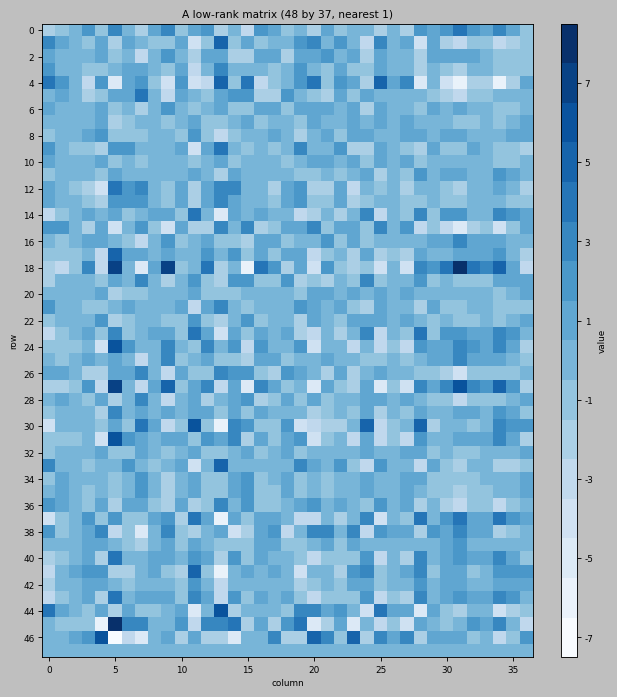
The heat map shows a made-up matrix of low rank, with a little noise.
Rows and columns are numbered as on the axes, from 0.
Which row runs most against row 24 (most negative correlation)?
7
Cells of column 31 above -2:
36
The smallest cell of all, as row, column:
46, 5
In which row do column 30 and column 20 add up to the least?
45
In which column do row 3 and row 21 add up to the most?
13
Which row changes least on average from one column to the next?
47
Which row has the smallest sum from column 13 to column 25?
27
